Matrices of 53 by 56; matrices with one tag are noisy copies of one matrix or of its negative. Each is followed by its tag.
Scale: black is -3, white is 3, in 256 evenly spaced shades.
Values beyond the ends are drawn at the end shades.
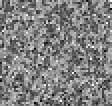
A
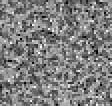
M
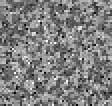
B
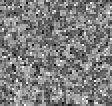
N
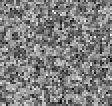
N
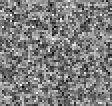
M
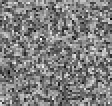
M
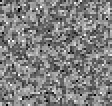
N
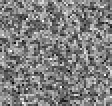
M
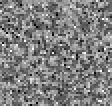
M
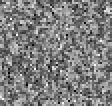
A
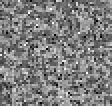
M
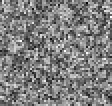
A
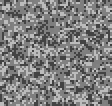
N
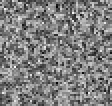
M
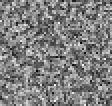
N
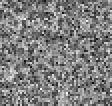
M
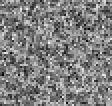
N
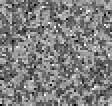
B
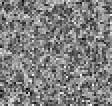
A
